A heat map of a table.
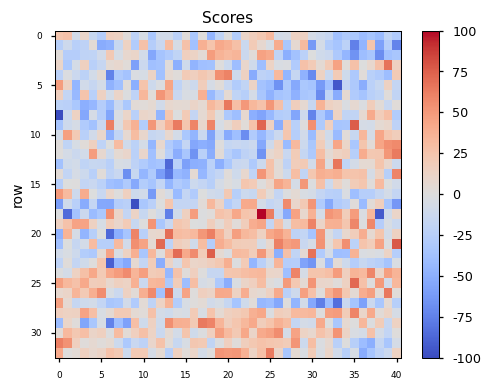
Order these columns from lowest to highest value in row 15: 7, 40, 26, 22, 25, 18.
7, 18, 40, 25, 22, 26
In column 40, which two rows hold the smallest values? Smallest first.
1, 17
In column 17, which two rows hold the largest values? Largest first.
29, 20
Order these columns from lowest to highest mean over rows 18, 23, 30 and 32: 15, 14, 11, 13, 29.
13, 29, 14, 11, 15
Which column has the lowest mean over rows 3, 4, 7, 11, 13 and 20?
6
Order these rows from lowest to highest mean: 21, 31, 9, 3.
3, 31, 9, 21
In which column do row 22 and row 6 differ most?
18
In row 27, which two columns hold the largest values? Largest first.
0, 13
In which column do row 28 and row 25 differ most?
20
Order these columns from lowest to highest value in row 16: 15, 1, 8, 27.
15, 27, 8, 1
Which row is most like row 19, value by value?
28
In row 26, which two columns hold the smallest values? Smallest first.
12, 27
